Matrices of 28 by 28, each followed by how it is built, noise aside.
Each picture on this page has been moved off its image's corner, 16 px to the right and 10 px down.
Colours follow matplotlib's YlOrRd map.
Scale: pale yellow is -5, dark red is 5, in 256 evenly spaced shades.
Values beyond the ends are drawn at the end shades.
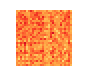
blocks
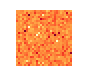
sparse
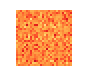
blocks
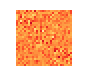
block diagonal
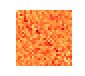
diagonal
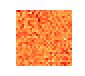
block diagonal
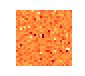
sparse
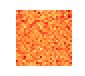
low rank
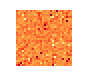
sparse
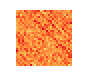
Toeplitz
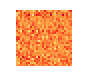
low rank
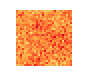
smooth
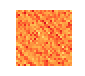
Toeplitz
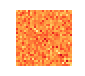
diagonal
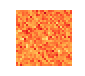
Toeplitz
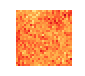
smooth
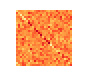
diagonal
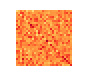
diagonal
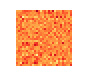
low rank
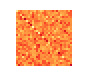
diagonal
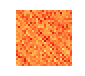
Toeplitz
